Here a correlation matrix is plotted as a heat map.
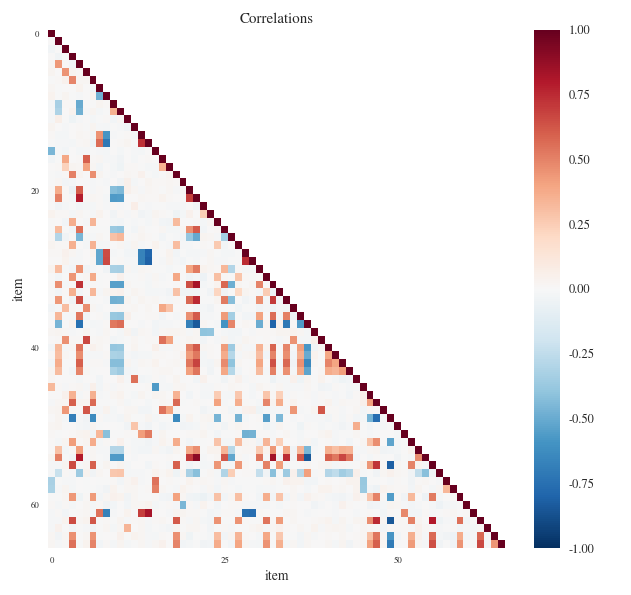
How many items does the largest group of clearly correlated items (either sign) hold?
20
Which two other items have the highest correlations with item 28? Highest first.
29, 8
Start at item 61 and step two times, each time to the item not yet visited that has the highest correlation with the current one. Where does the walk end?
13
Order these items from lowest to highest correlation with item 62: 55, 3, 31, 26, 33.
26, 33, 31, 3, 55
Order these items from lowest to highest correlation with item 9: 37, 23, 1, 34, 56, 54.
54, 34, 1, 23, 56, 37
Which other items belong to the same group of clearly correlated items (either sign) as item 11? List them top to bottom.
63
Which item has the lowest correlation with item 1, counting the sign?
37
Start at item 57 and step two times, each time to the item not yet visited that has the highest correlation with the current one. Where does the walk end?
58
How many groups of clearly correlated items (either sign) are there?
9
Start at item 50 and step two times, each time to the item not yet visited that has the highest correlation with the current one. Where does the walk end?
12
